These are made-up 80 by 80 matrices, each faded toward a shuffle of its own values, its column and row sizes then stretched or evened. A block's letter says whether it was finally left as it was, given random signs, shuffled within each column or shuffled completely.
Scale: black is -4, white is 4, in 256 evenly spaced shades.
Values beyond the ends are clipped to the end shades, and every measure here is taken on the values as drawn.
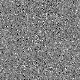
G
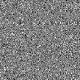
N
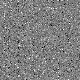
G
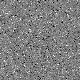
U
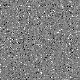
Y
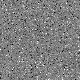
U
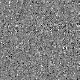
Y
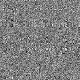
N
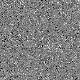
Y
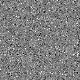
Y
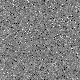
U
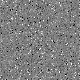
G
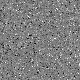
U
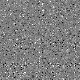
Y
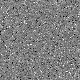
U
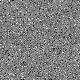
U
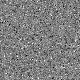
U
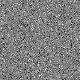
G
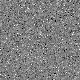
U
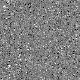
G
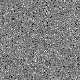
G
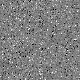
G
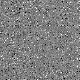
Y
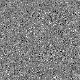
Y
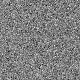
U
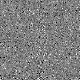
N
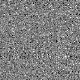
N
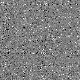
Y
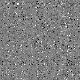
N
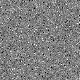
G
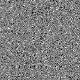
N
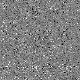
Y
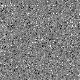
Y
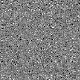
N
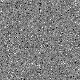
G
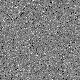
U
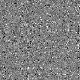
N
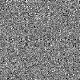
N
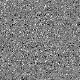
Y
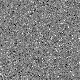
U
